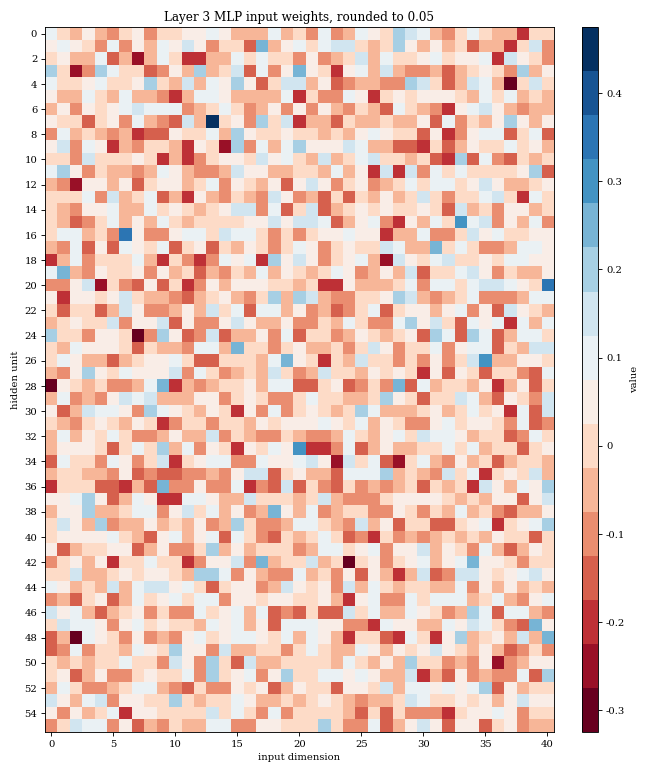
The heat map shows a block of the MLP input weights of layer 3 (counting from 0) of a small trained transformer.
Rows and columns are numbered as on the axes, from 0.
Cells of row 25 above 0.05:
10
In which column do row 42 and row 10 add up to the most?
17
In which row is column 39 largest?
47
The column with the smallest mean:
23
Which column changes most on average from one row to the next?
9
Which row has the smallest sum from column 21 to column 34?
36
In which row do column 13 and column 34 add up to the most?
7
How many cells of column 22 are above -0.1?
43
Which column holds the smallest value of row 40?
26
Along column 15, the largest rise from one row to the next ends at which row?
25
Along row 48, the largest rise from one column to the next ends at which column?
3
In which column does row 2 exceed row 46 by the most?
4
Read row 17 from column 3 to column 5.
-0.15 0.05 -0.15
